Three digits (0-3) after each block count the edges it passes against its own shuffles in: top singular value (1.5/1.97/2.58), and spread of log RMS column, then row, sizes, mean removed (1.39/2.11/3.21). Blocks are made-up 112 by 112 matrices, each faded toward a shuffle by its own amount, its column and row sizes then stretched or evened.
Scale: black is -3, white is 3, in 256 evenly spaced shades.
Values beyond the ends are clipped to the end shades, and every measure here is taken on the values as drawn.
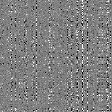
3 3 1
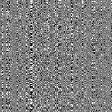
3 3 0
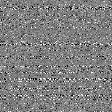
2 0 3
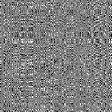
3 3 2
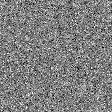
0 0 0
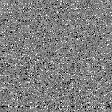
2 0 1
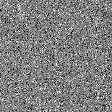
0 1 0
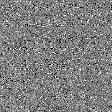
1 0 2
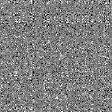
2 2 2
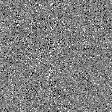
0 1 1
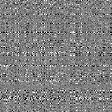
3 2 3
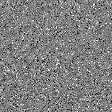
0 1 1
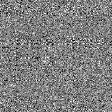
1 1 2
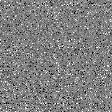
1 0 2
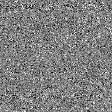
0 0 2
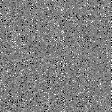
1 2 1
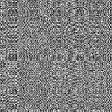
3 2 1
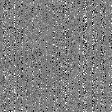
0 3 0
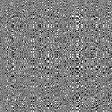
3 3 2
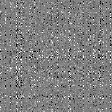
2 3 2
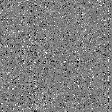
0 2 1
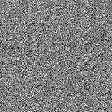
2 0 0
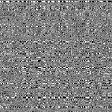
3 1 3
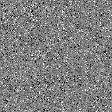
0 1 1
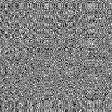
3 0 1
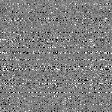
1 1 3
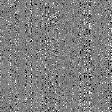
2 3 1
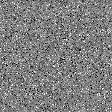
0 0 1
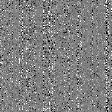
2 3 0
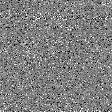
0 0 2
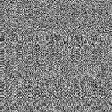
3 0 2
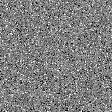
0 0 0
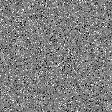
1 0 0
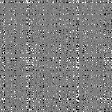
2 3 3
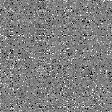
2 1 1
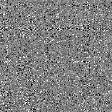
1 2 2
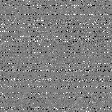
1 1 3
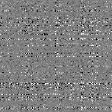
0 2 3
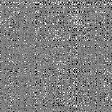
2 3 3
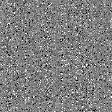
0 2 1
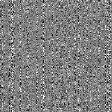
1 3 1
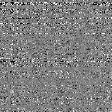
0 2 3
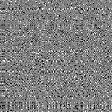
3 1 2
